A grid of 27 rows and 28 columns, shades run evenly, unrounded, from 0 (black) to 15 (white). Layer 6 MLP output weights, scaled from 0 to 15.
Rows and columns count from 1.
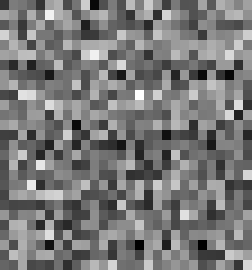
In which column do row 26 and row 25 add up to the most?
3
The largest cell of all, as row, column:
10, 16
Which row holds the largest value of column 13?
27
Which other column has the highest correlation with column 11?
12
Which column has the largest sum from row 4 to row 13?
24
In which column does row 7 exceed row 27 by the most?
14
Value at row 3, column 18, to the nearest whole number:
9
